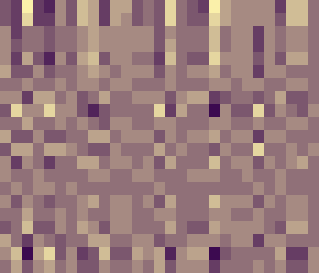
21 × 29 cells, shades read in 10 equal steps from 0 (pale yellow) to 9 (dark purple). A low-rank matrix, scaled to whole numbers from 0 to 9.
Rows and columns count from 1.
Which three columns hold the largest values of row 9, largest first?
20, 9, 16
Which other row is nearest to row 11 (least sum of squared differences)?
6
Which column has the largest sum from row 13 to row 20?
24
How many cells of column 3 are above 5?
6
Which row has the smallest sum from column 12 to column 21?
1
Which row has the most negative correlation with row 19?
12
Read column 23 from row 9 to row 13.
6 5 4 5 4
